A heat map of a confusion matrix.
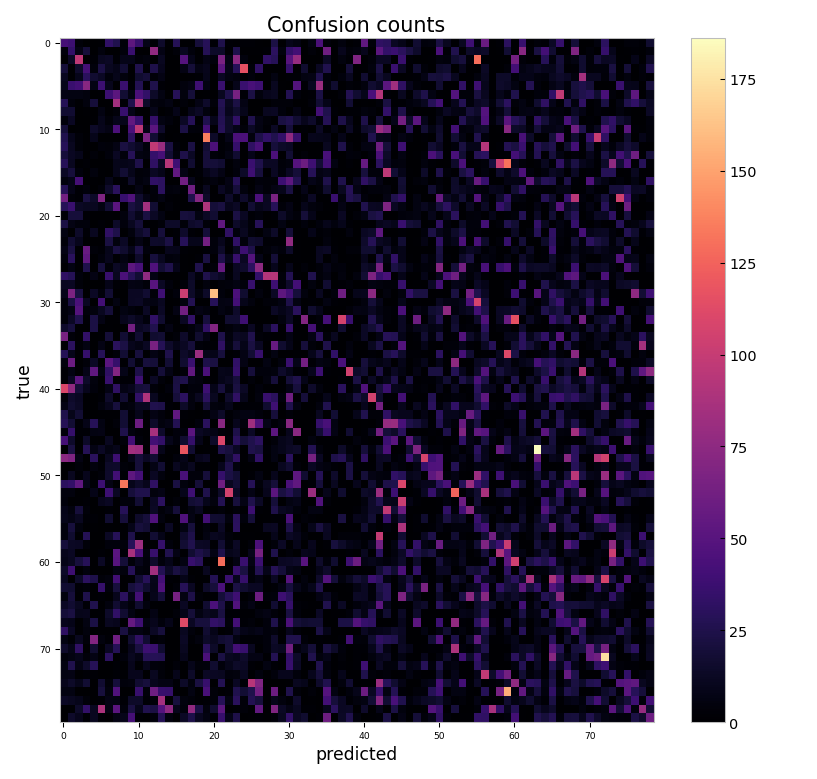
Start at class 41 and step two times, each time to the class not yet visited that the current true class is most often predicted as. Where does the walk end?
19
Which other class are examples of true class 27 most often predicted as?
28
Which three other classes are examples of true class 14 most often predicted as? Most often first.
59, 58, 73
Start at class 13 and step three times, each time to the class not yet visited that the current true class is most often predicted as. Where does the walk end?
72
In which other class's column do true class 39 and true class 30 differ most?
55
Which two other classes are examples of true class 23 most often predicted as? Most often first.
30, 19
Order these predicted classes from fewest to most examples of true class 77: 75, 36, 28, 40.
40, 36, 75, 28
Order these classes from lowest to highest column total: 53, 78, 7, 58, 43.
58, 78, 53, 7, 43
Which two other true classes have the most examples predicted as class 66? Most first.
6, 64
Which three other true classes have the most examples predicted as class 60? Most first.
32, 74, 2
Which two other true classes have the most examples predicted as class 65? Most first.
62, 71
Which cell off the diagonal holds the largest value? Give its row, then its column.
47, 63
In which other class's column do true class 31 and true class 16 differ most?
51
